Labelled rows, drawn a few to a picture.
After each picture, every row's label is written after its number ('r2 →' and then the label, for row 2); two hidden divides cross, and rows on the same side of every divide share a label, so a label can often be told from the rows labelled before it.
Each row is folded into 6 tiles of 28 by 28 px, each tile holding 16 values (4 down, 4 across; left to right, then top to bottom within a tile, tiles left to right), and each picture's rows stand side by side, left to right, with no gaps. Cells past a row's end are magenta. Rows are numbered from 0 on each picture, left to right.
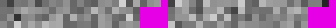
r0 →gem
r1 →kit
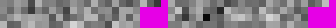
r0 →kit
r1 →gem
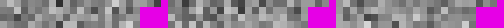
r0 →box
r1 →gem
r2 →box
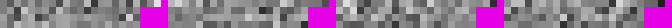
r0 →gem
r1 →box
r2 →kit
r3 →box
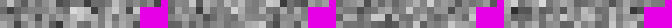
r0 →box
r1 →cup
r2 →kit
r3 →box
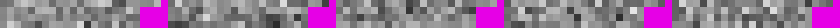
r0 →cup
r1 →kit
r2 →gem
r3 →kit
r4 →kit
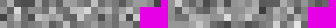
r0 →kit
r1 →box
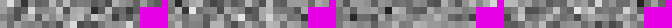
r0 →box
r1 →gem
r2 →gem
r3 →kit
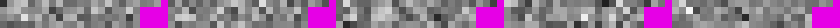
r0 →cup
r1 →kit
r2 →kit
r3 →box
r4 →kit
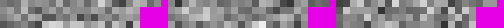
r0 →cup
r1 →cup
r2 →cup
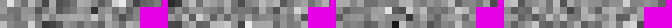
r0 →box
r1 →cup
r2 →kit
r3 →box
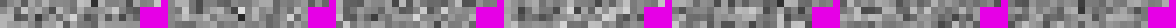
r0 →gem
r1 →kit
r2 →box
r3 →gem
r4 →box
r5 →kit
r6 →gem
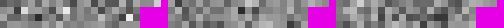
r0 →gem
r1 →gem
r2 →cup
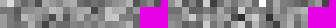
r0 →box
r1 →kit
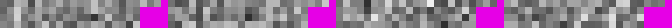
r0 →cup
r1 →cup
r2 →kit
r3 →box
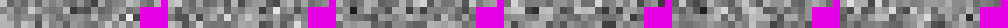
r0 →gem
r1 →box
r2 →gem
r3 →kit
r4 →kit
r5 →kit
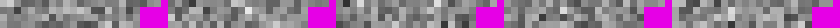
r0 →box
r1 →box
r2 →cup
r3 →gem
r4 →box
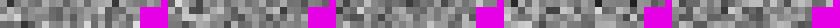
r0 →cup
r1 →kit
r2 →gem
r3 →gem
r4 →gem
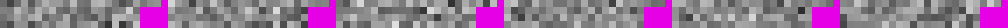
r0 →cup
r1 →box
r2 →cup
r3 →box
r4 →box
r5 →cup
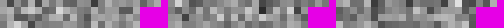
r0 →gem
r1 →box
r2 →box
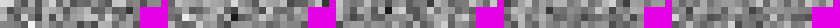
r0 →box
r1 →kit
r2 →gem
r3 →cup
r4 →gem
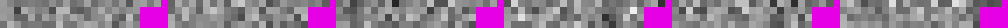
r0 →gem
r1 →kit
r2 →box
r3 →kit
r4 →kit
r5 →box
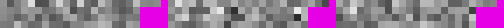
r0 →gem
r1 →kit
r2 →cup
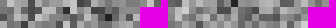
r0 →kit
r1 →cup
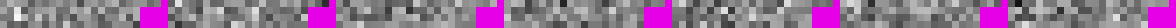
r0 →kit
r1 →kit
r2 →gem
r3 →box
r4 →box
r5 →kit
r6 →gem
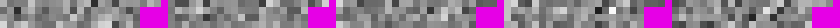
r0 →gem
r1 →gem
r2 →box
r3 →box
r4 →cup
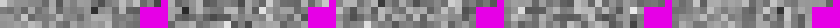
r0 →box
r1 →gem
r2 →box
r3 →kit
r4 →cup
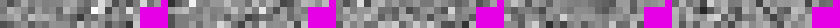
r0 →cup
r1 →cup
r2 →cup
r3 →box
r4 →kit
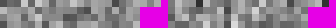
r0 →cup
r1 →kit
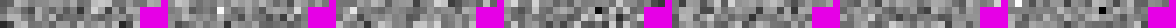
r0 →cup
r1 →kit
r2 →cup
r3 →box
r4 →cup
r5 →cup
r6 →box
